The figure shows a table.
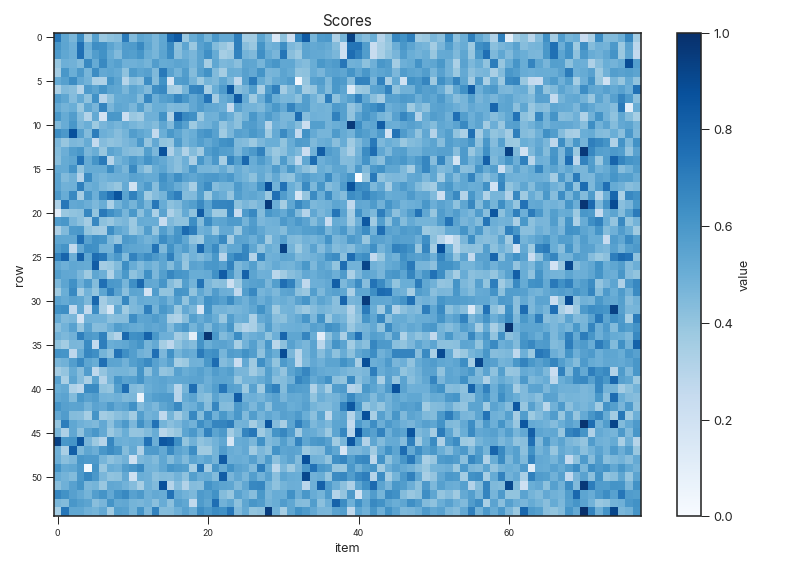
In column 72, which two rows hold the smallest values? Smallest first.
20, 18
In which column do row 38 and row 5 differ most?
32
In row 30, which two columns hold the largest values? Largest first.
41, 68
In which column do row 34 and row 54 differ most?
28
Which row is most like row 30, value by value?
26
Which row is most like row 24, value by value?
36
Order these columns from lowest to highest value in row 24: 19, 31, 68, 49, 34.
31, 34, 68, 49, 19
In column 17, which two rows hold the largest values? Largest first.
22, 9
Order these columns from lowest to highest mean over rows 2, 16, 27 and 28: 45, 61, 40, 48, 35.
40, 45, 35, 48, 61
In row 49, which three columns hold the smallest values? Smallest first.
4, 63, 29
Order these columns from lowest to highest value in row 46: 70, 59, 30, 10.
70, 59, 10, 30
